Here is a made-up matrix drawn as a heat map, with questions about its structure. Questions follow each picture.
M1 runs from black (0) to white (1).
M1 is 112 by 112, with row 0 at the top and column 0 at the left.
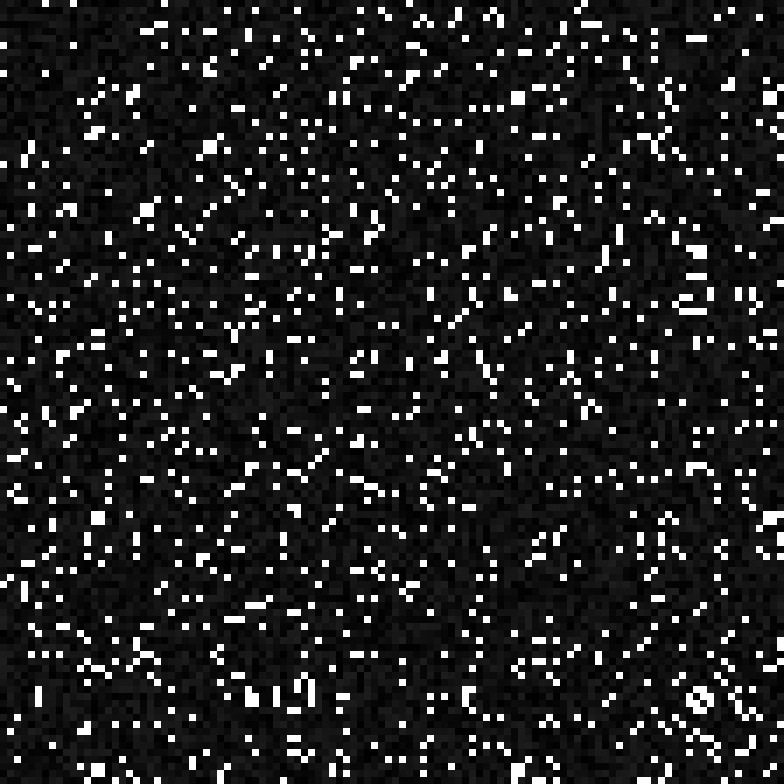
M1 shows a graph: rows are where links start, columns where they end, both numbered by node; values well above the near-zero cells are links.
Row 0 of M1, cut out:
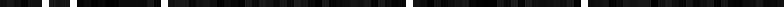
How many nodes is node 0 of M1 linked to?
5
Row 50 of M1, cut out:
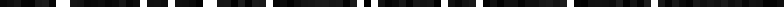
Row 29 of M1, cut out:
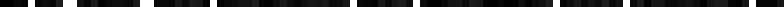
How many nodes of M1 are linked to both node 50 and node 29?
3
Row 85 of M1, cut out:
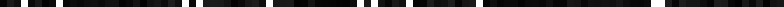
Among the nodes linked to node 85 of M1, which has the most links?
node 93
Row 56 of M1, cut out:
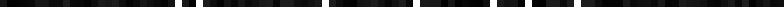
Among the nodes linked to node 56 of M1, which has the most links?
node 75
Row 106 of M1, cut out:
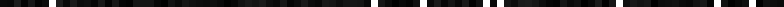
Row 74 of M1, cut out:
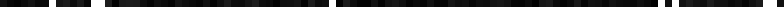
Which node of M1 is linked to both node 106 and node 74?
node 7
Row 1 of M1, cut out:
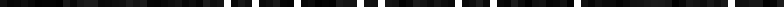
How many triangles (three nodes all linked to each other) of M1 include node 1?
6
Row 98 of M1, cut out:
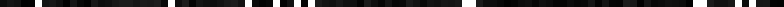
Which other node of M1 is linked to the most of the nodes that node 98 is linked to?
node 35
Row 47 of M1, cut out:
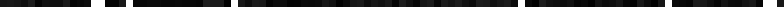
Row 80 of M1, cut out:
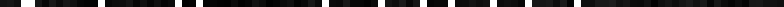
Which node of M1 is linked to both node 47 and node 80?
node 14
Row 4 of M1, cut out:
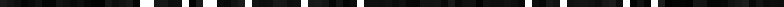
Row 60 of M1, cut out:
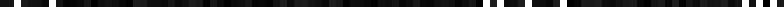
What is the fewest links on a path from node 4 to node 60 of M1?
2
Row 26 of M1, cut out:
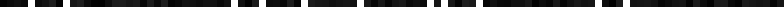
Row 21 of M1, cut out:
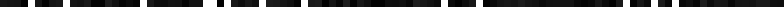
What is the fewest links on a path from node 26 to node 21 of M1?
2
